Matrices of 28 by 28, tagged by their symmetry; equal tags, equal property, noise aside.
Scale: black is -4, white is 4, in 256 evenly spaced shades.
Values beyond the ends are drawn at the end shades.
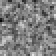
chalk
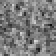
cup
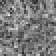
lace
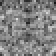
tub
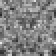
tub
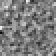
lace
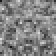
tub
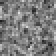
chalk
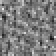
cup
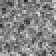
lace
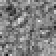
lace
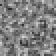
lace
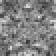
tub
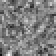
chalk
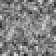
cup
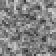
chalk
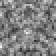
tub
